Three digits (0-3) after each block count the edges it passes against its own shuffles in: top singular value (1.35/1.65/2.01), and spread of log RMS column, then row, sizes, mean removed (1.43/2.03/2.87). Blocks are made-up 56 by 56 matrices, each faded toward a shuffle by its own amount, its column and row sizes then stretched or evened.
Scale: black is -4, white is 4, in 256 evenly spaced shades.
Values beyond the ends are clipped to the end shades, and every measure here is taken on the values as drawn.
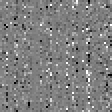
0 3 0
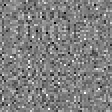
3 1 0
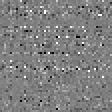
1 1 2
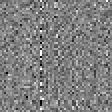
3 2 0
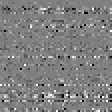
3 0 3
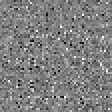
1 1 1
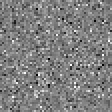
1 1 1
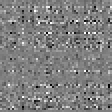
2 2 3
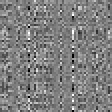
3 3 0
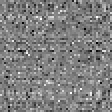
3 1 1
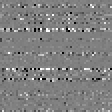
3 0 3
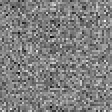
2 1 0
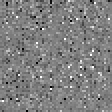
1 1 1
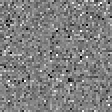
0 1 1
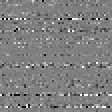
1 0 3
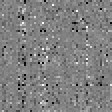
1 2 1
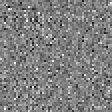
2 1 0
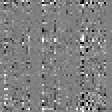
3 3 2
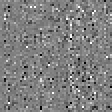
1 2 1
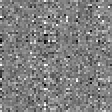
2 2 1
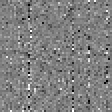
1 2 0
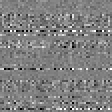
3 0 3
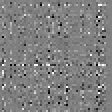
2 3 2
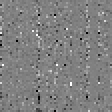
1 2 0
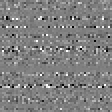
1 0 3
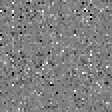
0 1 1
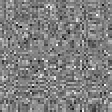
3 0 1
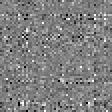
2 1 2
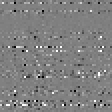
1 1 3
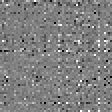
2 2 2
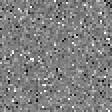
0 0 0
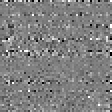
3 1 3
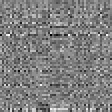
3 0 3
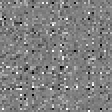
1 2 2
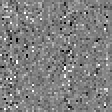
0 2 0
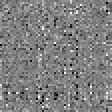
2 2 1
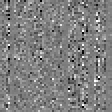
1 3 0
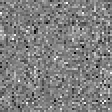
2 1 0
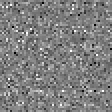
1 0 1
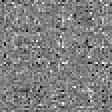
2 1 1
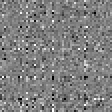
2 2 2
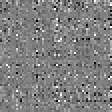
0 3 2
